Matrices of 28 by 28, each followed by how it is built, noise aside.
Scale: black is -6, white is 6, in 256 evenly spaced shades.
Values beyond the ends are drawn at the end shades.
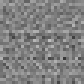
repeating columns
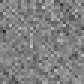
Toeplitz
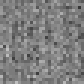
blocks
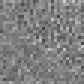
upper triangular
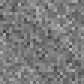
Toeplitz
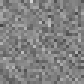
Toeplitz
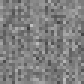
blocks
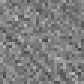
Toeplitz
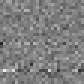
uneven rows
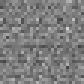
repeating columns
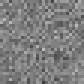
blocks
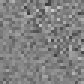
upper triangular
